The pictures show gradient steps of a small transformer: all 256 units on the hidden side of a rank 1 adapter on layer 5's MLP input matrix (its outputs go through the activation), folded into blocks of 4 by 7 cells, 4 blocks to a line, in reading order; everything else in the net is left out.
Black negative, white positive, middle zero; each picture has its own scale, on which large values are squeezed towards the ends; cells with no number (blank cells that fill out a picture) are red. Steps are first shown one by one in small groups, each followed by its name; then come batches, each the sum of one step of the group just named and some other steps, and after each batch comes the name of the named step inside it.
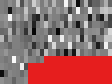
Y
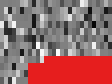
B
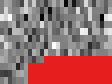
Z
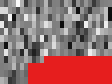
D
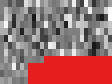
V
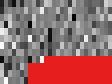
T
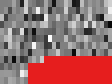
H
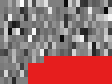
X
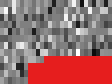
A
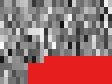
D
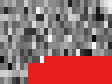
H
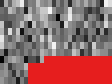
D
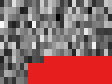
A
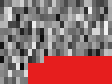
X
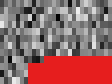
B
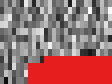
V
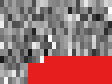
H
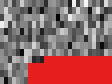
B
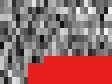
Z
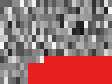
X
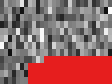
X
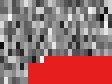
Z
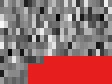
Y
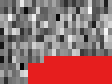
X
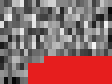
D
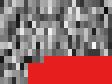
A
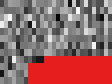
Y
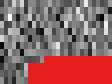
Z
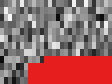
A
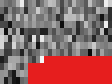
D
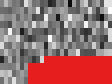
H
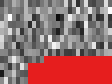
Y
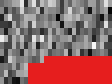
D
